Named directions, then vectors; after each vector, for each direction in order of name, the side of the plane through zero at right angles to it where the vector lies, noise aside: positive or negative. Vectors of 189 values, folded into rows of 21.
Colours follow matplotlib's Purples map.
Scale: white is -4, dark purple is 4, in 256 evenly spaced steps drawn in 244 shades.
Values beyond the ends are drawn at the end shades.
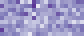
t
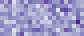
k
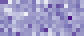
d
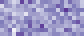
positive, positive, negative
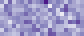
negative, positive, negative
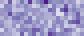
negative, positive, negative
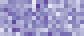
negative, negative, negative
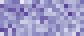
negative, negative, positive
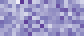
positive, positive, negative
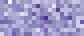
positive, negative, negative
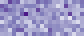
negative, negative, positive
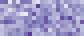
positive, negative, negative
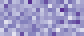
negative, positive, negative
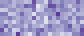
positive, positive, positive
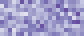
positive, positive, negative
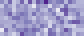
negative, positive, negative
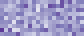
positive, positive, positive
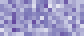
negative, negative, negative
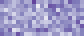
positive, positive, positive
